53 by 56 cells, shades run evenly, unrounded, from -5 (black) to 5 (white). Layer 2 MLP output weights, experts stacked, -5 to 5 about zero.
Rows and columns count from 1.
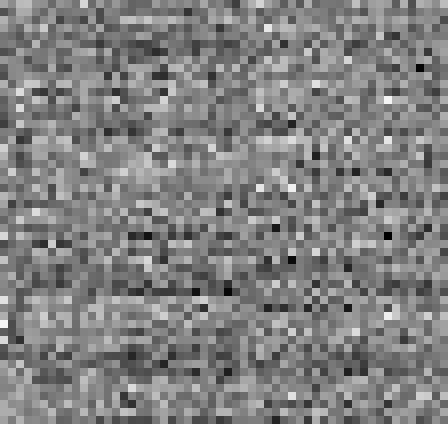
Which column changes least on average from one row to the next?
10
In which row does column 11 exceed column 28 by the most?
48
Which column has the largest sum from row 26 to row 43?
1
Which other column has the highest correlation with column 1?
9
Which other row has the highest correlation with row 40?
13
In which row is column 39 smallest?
39
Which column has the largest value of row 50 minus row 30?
49
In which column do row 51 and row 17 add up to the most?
21
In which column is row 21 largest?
22
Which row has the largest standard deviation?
30
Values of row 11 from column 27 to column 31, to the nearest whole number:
-2 0 0 1 0
